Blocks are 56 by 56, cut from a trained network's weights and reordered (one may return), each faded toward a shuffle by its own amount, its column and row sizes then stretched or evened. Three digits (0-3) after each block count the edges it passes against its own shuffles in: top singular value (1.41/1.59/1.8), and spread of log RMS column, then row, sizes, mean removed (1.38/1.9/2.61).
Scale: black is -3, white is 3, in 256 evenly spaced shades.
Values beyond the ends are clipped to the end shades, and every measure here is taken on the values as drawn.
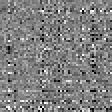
3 2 3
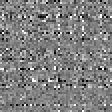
1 2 3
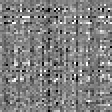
3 2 3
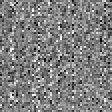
0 3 0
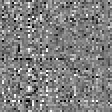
2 3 2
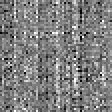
3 2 2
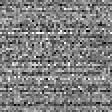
3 0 2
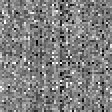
1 2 1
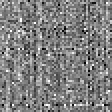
2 1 1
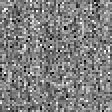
0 0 0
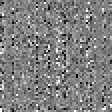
0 3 1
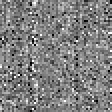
0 2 0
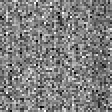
1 0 0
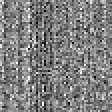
3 2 0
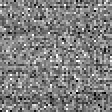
1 1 0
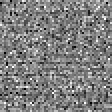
0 0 0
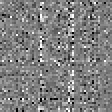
2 3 2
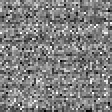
1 0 0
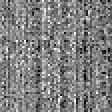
3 2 1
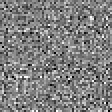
1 0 2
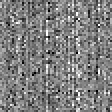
3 2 1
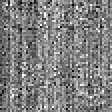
3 1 1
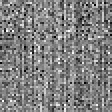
3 0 2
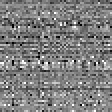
3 0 3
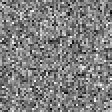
0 0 0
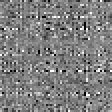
2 1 3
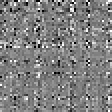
3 3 3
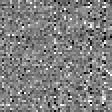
0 2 0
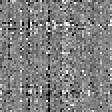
2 3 2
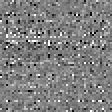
0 1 3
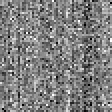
2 1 0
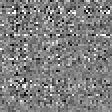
0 2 3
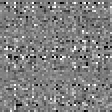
0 2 3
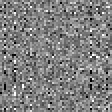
2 2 1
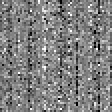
2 3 0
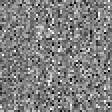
0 3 0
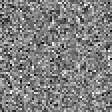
0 1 0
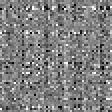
2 1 3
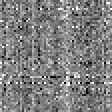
2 0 2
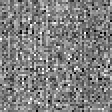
1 0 1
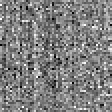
1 0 1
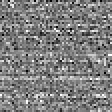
2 1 2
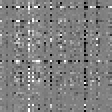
3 3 3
